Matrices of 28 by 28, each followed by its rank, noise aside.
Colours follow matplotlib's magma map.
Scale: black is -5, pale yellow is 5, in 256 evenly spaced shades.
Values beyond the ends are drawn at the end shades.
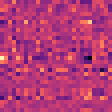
three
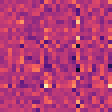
two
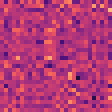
four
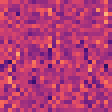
four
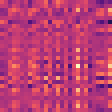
two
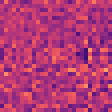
three
